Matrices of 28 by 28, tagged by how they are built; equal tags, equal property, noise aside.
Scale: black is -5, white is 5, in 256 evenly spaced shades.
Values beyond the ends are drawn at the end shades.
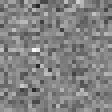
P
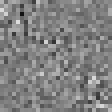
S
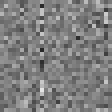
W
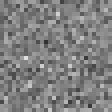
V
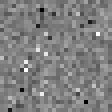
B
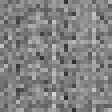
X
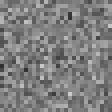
V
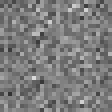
X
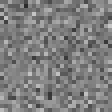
V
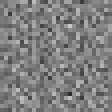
X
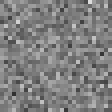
V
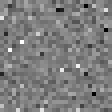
B
